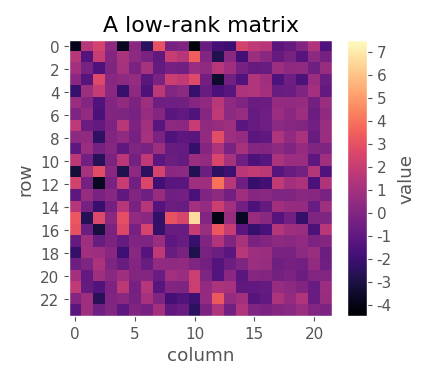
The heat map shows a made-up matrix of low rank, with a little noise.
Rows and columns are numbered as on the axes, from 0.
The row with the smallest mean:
0
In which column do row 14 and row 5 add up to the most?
12
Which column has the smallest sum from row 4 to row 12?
2
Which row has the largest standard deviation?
15
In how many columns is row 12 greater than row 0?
11
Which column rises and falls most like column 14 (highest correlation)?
1
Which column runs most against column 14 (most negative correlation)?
10
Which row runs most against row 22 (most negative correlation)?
3
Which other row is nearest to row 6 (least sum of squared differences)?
8
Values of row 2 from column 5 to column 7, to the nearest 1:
0 1 -1
